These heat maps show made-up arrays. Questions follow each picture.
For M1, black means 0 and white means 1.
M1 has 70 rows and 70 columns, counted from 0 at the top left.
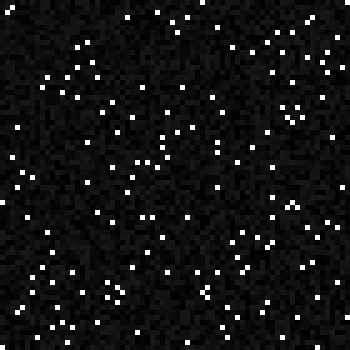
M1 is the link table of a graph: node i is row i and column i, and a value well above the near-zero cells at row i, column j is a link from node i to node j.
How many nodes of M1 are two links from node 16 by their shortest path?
3
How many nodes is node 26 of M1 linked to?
3
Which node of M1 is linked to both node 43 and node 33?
node 54
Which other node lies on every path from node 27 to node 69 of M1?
node 32
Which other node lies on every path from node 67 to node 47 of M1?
node 56
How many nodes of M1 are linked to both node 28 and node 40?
0
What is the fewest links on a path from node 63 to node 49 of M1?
7
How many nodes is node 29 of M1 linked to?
2
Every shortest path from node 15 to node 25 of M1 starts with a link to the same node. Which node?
node 13
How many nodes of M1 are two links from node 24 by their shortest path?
3
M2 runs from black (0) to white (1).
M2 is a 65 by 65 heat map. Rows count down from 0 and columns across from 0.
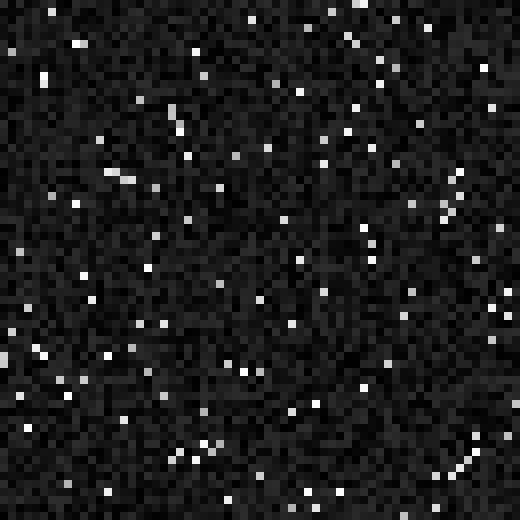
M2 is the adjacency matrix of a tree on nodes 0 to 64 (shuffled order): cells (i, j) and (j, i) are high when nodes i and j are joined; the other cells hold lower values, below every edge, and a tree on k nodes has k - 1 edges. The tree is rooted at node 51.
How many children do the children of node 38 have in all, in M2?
1
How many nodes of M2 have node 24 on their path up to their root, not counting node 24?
3
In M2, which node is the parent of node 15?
22
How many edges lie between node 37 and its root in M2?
6
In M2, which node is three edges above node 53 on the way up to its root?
61
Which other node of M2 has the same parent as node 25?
36
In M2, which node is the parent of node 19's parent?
27
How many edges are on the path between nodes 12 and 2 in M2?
5
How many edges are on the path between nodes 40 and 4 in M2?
9
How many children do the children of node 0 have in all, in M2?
2
